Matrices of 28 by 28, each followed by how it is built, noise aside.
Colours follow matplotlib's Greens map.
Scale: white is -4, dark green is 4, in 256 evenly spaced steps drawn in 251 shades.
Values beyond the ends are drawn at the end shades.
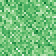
Toeplitz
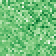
upper triangular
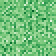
blocks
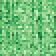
blocks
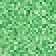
low rank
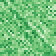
Toeplitz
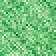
Toeplitz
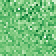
upper triangular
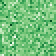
uneven columns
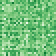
blocks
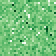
sparse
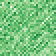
Hankel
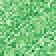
Hankel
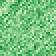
Hankel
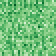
blocks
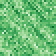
Toeplitz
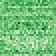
blocks
